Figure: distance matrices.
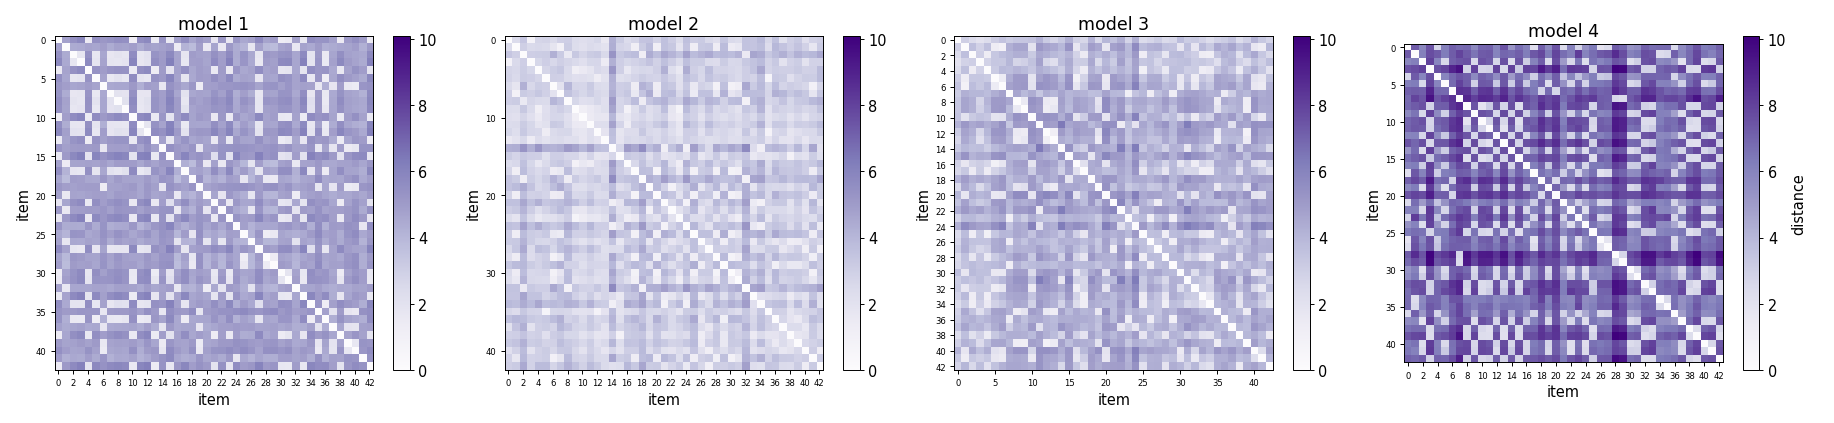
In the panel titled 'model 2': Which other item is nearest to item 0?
3
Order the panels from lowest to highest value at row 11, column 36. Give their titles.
model 1, model 2, model 3, model 4
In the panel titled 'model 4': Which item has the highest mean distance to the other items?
28
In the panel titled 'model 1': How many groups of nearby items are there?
6
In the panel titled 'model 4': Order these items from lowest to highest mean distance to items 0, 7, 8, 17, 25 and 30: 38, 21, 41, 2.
21, 38, 2, 41
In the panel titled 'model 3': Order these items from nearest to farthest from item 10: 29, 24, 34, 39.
34, 29, 39, 24
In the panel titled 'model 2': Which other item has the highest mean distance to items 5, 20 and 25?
14
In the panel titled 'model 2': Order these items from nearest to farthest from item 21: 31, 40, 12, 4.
40, 12, 31, 4
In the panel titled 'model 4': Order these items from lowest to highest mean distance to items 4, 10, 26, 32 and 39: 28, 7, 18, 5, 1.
5, 1, 18, 7, 28
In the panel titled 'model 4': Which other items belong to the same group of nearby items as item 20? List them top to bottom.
6, 18
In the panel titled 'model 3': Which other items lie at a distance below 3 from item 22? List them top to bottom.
11, 24, 37
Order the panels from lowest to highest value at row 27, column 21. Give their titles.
model 3, model 2, model 4, model 1
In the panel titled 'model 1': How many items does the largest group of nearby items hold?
12
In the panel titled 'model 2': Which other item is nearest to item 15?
38
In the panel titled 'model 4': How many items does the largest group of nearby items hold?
14
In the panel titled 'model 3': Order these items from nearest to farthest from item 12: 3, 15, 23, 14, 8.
8, 3, 23, 15, 14
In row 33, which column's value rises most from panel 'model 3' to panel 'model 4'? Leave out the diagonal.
28
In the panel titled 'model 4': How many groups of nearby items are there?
6
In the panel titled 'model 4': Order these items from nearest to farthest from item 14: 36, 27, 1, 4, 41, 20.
41, 36, 4, 27, 1, 20
